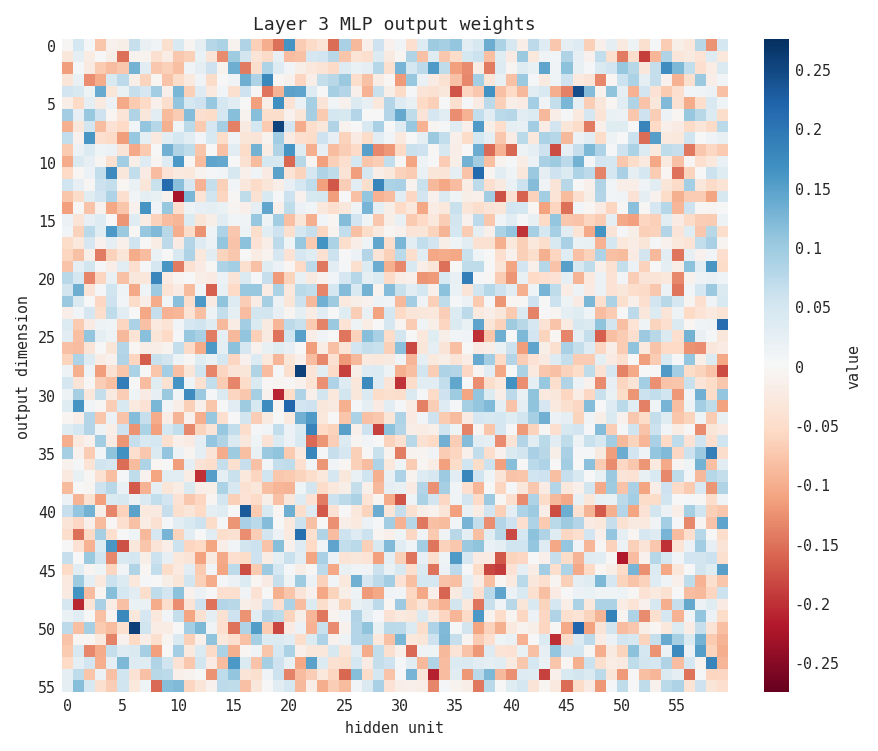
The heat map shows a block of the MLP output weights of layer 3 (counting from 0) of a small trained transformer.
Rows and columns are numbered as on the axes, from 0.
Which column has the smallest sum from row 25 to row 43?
23
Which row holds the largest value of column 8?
20
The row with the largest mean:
35
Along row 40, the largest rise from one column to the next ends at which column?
45
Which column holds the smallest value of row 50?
19
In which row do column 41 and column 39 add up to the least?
13
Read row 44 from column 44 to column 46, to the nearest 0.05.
0.05 -0.05 -0.1
